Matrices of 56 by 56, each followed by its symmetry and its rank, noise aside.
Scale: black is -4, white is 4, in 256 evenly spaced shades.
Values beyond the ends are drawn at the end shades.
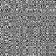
no symmetry, rank six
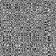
no symmetry, rank seven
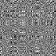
no symmetry, rank six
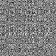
no symmetry, rank seven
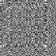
no symmetry, rank five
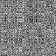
no symmetry, rank six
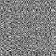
antisymmetric, rank six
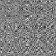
antisymmetric, rank six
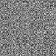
no symmetry, rank seven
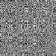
no symmetry, rank five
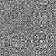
symmetric, rank six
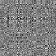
no symmetry, rank five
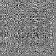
no symmetry, rank five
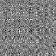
no symmetry, rank seven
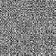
no symmetry, rank seven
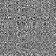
no symmetry, rank seven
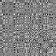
symmetric, rank six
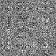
no symmetry, rank seven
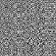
no symmetry, rank seven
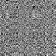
no symmetry, rank six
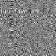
antisymmetric, rank six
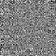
antisymmetric, rank six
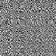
antisymmetric, rank six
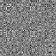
no symmetry, rank seven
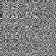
no symmetry, rank seven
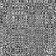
no symmetry, rank six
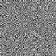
no symmetry, rank seven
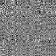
no symmetry, rank six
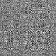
antisymmetric, rank six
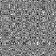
no symmetry, rank five
